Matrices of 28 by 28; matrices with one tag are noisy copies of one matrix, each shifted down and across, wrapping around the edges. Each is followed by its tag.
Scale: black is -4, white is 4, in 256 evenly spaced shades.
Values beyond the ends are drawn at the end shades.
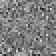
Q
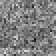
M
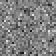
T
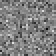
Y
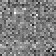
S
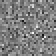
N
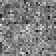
M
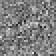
Q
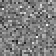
N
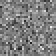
T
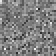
Q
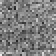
M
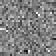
T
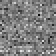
S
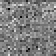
M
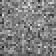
M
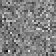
T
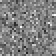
Y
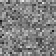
S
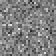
Y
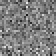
Y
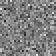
N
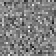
Y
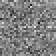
S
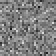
Y
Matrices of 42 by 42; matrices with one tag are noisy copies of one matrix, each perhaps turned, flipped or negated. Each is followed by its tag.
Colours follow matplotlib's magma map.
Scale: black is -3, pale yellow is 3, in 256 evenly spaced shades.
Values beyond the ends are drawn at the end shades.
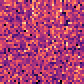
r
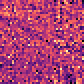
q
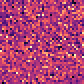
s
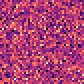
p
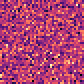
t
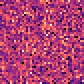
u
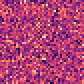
s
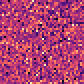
s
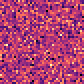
t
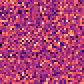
s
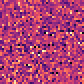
u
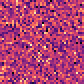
s
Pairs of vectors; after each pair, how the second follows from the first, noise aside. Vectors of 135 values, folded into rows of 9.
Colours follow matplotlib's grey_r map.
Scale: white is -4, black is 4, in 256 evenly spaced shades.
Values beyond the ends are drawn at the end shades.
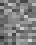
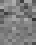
wrapped around, negated, partly zeroed.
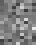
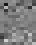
wrapped around, negated, partly zeroed.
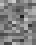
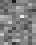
negated, partly zeroed.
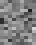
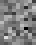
shuffled.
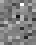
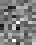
reversed.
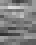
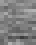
reversed, negated, shrunk.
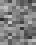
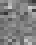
wrapped around, negated, partly zeroed.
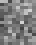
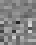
wrapped around, negated, partly zeroed.
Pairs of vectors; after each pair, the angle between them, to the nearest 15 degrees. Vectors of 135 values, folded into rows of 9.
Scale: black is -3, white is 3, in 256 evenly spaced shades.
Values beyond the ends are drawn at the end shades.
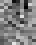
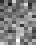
105 degrees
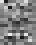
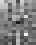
60 degrees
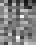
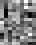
120 degrees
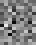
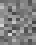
135 degrees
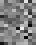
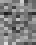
105 degrees
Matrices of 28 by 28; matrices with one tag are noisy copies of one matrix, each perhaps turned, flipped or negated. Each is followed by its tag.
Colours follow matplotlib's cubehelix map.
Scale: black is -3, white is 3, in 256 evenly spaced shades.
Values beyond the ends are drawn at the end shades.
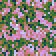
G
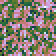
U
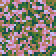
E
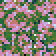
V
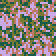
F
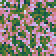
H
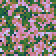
V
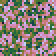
U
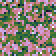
V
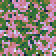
F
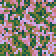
H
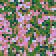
G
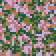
V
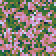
V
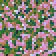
U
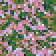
H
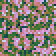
U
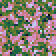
G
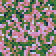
E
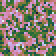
E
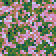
V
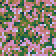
V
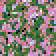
V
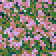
F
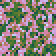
H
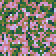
U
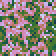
G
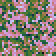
F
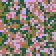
H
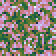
V
